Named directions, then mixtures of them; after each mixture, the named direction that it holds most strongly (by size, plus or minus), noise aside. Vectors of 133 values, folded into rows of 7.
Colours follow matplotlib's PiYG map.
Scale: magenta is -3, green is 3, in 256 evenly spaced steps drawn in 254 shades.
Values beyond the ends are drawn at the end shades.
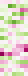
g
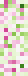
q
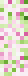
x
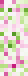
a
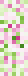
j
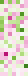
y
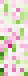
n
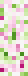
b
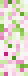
y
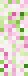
y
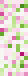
b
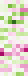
g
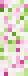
a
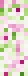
a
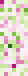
a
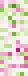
g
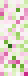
n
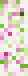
y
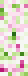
b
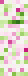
n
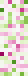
x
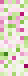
y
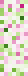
j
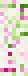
q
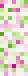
a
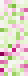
g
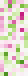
y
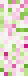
y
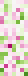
n
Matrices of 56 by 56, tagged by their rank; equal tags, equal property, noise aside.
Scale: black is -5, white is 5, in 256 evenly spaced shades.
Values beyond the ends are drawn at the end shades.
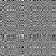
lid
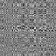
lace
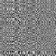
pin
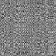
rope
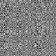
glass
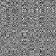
rope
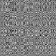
pin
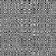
lace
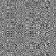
rope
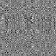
glass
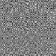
rope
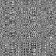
glass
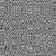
glass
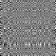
lace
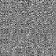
glass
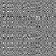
lace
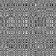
lid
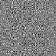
glass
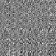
glass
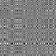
lid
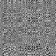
rope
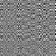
lid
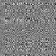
rope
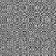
pin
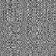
glass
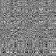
rope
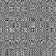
pin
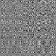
glass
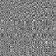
rope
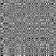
lid
